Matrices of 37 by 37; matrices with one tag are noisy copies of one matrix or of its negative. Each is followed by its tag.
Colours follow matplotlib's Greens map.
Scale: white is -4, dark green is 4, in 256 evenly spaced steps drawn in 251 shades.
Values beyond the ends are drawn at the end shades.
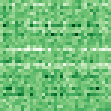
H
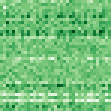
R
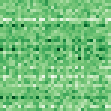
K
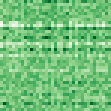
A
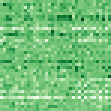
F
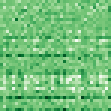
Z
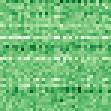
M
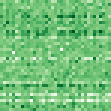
R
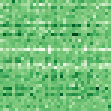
H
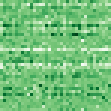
H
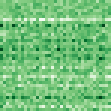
K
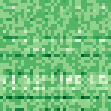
Z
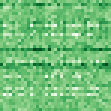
H
